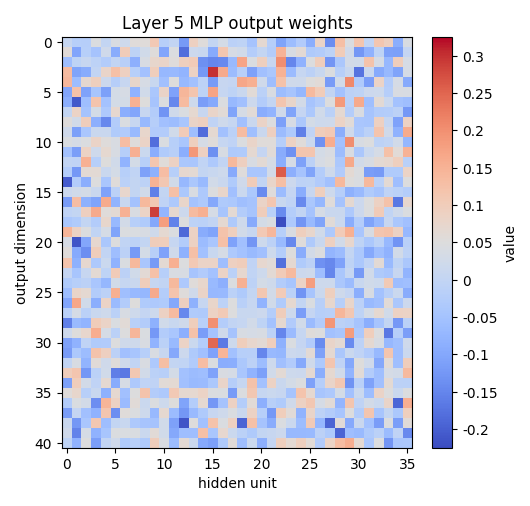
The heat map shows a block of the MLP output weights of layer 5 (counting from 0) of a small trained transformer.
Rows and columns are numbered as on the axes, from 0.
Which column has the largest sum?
13
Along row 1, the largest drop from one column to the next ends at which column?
12
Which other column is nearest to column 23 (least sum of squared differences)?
17
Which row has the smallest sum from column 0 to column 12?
38
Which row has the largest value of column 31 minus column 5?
37
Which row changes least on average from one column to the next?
27
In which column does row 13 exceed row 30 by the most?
22
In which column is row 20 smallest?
1
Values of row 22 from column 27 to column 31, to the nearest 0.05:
-0.15 -0.1 0 -0.05 0
